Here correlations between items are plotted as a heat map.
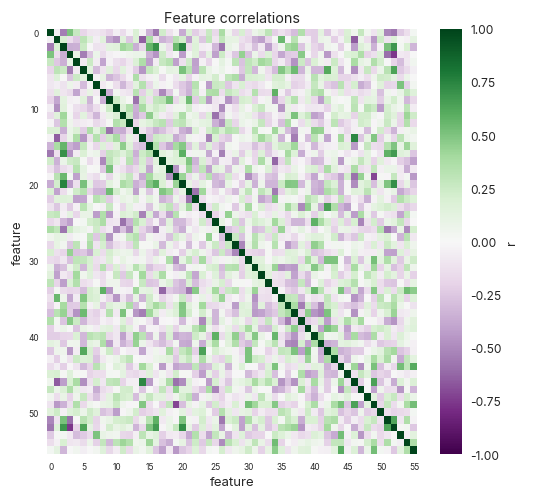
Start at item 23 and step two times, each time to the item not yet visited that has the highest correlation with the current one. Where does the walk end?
5
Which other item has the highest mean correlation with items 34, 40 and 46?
49
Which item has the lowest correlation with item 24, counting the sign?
14
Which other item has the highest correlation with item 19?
2
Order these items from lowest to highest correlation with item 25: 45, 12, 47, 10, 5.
47, 12, 45, 10, 5
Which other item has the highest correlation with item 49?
46
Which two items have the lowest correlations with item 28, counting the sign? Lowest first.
29, 36
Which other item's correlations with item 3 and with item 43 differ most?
51
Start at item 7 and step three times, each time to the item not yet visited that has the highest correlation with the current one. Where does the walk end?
55
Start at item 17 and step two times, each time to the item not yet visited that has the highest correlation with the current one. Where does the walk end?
9
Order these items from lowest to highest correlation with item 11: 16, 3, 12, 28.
28, 3, 16, 12
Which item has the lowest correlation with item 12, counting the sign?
26
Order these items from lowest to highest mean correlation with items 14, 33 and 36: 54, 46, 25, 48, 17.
54, 25, 48, 17, 46
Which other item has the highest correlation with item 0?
3
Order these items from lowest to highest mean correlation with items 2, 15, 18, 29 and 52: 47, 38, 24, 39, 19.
38, 24, 47, 39, 19
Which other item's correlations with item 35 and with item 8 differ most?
31
